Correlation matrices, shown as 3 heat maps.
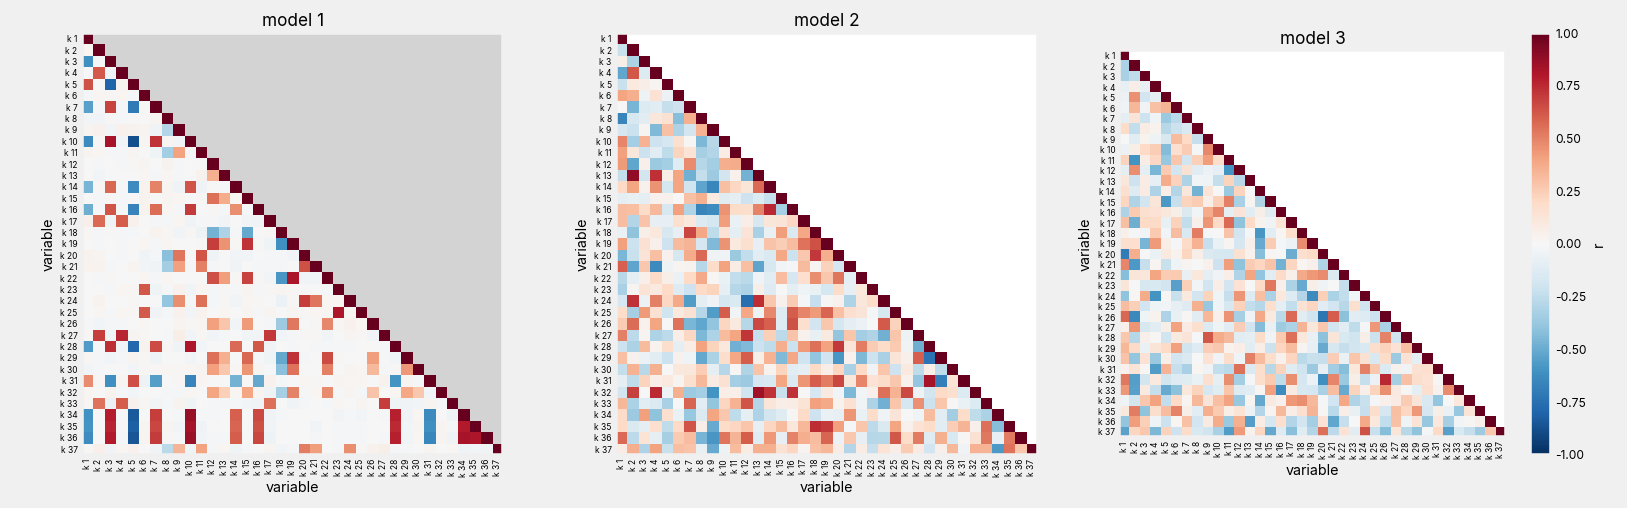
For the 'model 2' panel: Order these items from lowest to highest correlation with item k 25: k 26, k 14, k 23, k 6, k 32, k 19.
k 23, k 6, k 26, k 32, k 14, k 19
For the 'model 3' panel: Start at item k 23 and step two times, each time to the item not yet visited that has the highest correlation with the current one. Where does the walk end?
k 11
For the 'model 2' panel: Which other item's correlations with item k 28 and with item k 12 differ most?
k 29
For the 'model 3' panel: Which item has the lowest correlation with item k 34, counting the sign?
k 14
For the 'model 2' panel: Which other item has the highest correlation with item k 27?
k 12
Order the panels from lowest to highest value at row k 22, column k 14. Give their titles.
model 3, model 2, model 1
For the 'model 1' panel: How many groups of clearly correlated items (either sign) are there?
5
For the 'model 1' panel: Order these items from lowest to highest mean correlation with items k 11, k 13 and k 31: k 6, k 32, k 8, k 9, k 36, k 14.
k 36, k 14, k 8, k 6, k 32, k 9
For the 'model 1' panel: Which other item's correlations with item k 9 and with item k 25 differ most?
k 23
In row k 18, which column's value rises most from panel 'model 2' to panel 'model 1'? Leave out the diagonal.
k 2
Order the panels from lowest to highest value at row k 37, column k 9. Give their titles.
model 2, model 3, model 1
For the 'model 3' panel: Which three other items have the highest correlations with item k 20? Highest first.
k 37, k 22, k 2
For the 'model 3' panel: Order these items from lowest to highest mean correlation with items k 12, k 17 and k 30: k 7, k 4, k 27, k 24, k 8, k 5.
k 4, k 27, k 7, k 8, k 5, k 24
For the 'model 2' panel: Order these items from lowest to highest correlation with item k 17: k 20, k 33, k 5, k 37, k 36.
k 5, k 37, k 33, k 20, k 36
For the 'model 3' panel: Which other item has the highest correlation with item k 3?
k 24
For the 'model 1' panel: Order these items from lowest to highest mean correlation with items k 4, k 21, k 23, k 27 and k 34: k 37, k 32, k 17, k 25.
k 32, k 37, k 25, k 17
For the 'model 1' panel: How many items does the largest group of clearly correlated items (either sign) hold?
12
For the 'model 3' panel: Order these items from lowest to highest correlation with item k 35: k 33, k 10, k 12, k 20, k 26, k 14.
k 33, k 14, k 26, k 20, k 12, k 10
